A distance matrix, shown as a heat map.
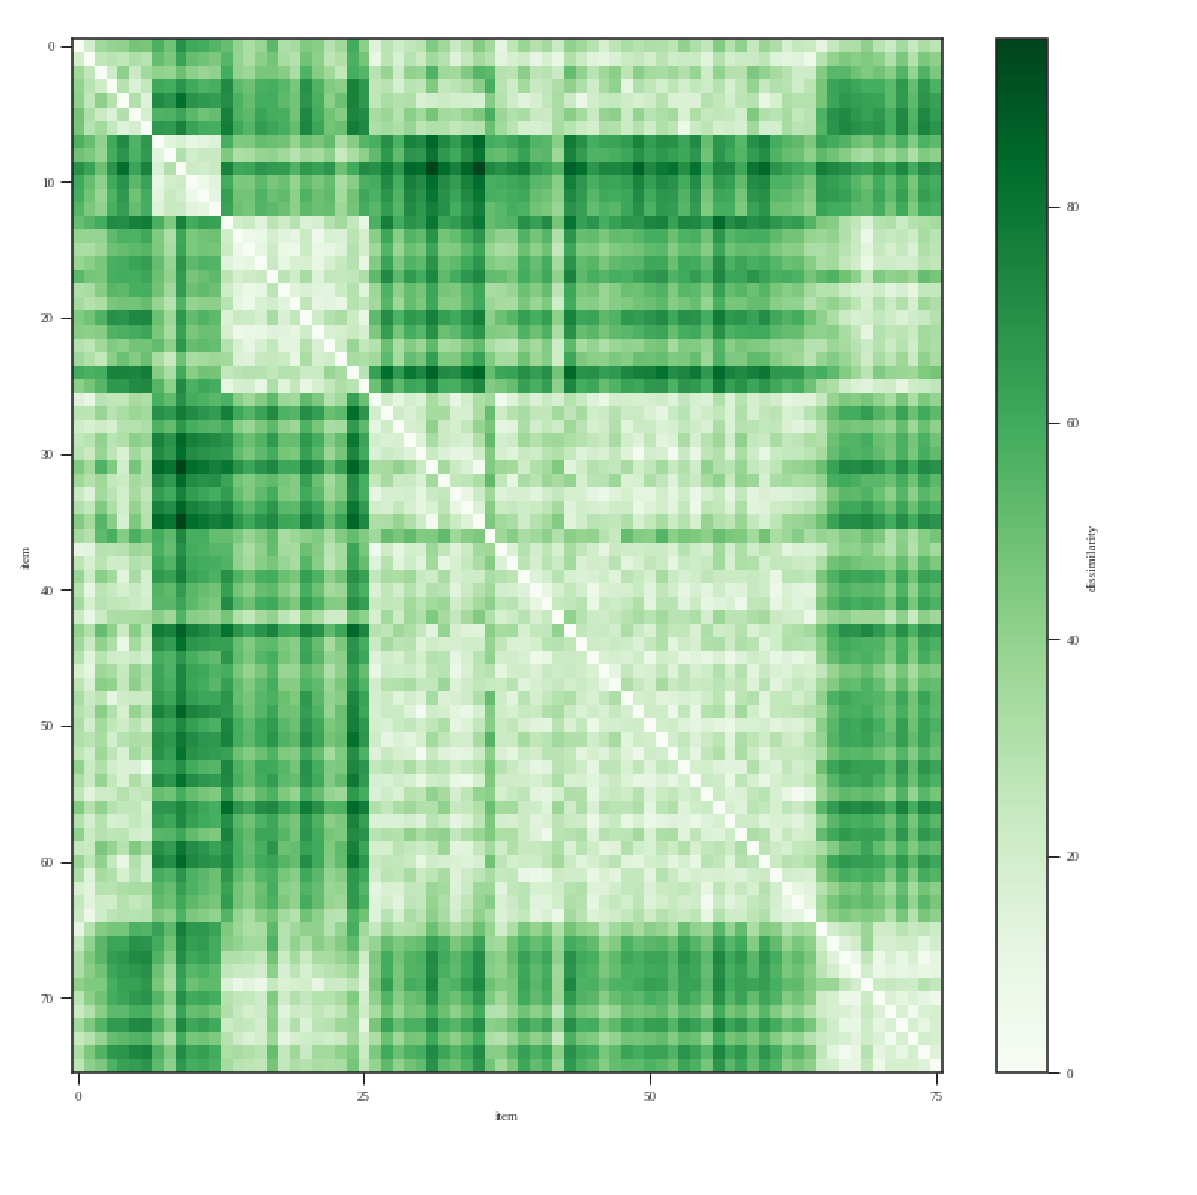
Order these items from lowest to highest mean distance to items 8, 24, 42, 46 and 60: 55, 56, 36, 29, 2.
55, 2, 36, 29, 56
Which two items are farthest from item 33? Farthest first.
9, 24
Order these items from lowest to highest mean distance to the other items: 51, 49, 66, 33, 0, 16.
33, 0, 49, 51, 16, 66
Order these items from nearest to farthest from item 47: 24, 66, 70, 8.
66, 70, 8, 24
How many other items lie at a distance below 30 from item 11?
5
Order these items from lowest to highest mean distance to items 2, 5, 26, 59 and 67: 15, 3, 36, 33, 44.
33, 3, 44, 15, 36
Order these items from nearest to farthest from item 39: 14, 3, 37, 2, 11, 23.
37, 3, 2, 23, 14, 11
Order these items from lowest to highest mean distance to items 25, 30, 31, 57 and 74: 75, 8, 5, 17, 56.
75, 56, 5, 17, 8
